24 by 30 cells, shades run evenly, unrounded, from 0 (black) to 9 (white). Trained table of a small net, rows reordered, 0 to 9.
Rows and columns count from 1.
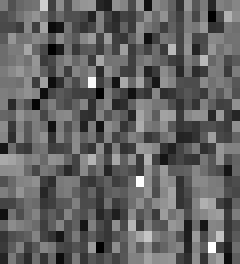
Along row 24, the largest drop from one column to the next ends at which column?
29
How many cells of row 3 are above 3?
14
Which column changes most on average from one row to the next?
12
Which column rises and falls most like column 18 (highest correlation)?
10
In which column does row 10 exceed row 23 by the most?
13
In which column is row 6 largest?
26
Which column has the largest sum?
18
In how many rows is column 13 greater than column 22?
7
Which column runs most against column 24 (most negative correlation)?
17
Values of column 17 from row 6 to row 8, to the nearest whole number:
2 2 4
